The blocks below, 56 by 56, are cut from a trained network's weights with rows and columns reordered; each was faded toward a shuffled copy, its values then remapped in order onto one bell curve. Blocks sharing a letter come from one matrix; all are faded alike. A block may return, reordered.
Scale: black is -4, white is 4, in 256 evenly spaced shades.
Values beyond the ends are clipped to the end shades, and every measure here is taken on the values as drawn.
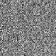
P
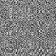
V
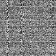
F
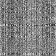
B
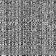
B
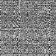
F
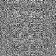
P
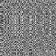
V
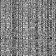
B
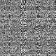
F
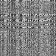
B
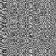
V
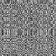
V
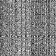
B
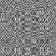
V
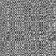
V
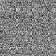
P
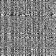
B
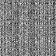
B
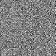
P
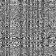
B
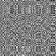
V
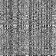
B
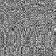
V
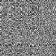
P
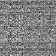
F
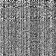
B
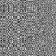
V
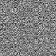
V
